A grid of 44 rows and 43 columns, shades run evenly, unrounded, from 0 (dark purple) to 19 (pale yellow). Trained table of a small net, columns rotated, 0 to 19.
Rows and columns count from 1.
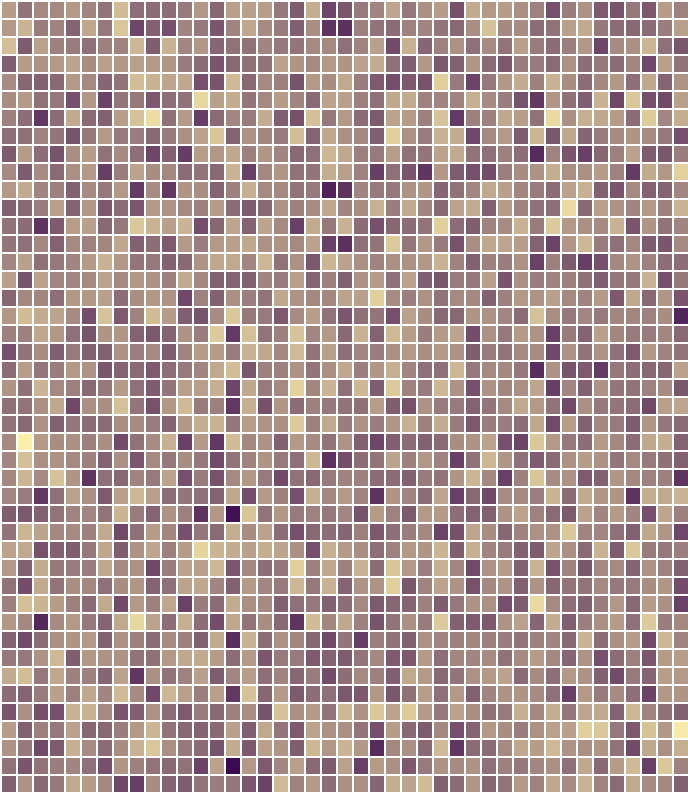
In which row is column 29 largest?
21
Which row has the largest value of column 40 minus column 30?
8
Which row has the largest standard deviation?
7
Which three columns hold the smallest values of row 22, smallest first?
35, 15, 30
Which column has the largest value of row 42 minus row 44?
9
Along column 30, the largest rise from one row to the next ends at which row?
6
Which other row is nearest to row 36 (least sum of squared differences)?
43
